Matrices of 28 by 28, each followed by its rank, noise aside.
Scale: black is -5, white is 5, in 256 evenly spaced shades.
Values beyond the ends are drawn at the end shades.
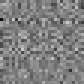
four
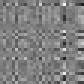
one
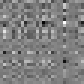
two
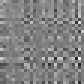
one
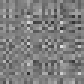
three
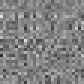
four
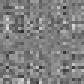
three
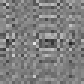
two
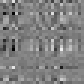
two
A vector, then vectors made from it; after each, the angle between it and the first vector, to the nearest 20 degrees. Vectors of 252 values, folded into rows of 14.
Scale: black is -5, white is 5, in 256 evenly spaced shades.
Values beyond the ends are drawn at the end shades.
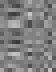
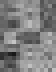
120 degrees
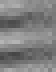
120 degrees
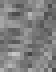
40 degrees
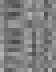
40 degrees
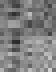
40 degrees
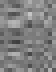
20 degrees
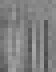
100 degrees
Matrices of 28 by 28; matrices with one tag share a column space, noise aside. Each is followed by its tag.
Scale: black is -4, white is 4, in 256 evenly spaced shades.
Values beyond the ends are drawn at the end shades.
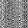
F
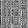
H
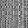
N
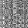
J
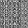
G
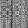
N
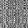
H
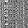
G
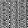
F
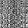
J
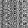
G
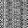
F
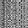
F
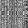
N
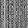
N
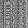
G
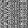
G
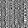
H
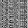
F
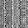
H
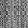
N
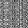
F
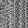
G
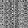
G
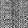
F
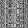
J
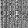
N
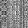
N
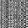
F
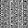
G
